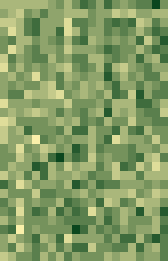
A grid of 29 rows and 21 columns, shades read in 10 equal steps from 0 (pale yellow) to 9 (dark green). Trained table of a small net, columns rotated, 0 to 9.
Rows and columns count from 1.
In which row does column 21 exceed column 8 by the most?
11
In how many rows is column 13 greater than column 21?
10
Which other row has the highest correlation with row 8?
12
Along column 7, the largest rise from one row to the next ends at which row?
18
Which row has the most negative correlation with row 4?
22
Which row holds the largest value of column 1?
21
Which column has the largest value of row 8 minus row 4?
2
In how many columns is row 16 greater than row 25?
4
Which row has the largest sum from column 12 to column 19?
1
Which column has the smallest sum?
3
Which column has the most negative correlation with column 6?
20
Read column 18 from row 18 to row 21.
7 2 6 4
